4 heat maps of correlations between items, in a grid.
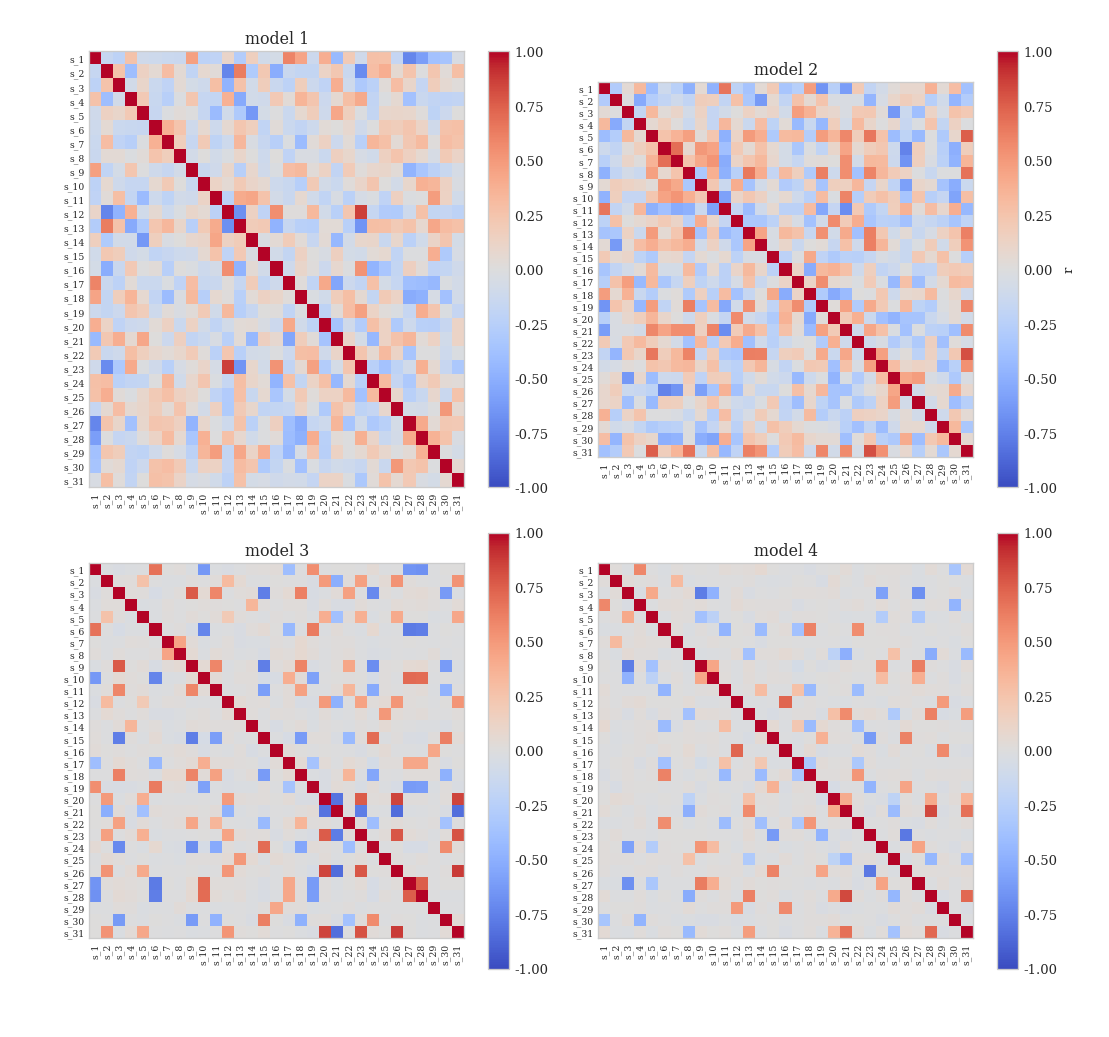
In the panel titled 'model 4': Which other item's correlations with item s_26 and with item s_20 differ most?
s_23
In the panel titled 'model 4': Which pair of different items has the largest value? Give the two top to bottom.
s_21, s_28
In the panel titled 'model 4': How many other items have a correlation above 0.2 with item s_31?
4
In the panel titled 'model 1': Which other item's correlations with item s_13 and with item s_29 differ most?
s_23
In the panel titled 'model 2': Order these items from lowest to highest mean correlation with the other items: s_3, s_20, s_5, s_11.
s_11, s_20, s_3, s_5
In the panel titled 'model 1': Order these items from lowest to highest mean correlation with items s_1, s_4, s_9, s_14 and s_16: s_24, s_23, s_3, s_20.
s_3, s_24, s_20, s_23
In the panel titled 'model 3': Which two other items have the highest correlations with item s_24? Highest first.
s_15, s_30
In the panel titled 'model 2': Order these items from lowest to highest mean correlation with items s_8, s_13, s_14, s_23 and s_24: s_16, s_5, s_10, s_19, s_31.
s_16, s_10, s_19, s_5, s_31
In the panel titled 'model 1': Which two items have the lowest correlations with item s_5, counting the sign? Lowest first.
s_14, s_11
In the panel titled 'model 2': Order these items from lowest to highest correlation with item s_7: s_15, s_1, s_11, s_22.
s_11, s_1, s_22, s_15
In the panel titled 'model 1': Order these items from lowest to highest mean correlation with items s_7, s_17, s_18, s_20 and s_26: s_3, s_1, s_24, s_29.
s_29, s_3, s_24, s_1
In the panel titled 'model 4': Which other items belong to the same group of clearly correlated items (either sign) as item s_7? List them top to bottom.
s_2
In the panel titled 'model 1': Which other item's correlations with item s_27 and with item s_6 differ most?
s_1
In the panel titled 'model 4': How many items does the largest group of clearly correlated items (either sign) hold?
7
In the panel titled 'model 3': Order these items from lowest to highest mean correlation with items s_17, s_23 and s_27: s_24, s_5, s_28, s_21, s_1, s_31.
s_1, s_21, s_24, s_5, s_31, s_28
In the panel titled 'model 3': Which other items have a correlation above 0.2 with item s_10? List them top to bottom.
s_17, s_27, s_28
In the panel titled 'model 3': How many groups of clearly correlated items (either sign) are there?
7
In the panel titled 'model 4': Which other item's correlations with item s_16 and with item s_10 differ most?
s_12
